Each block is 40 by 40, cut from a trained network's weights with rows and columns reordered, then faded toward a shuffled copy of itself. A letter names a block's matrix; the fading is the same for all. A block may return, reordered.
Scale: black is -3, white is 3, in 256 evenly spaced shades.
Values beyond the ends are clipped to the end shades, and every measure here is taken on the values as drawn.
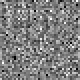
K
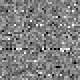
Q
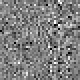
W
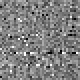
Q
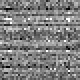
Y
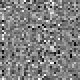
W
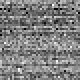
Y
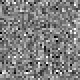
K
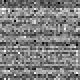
Y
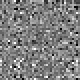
W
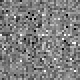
Q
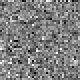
K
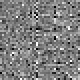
W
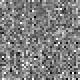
K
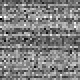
Y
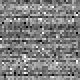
Y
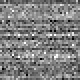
Y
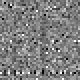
Q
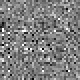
W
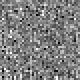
K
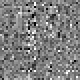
W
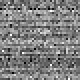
Y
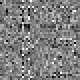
W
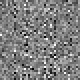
W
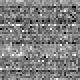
Y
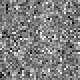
K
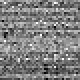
Y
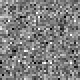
K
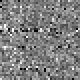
Q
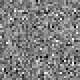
K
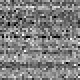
Y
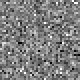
K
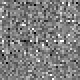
Q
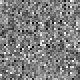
K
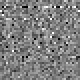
Q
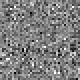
K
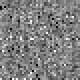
Q
